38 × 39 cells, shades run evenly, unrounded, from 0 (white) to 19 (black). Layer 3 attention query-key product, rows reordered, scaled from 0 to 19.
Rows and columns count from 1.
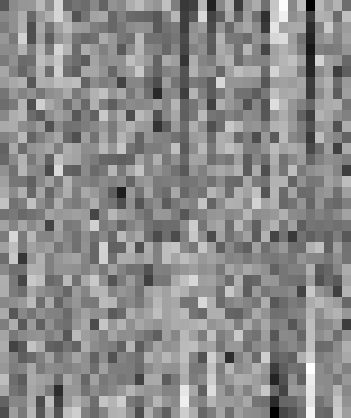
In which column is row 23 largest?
16
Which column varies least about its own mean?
10
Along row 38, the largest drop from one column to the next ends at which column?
35
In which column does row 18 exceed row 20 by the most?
14
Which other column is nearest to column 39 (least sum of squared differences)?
8
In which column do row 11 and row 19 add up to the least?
23
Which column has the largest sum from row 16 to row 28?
34
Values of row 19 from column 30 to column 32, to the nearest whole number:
7 6 11
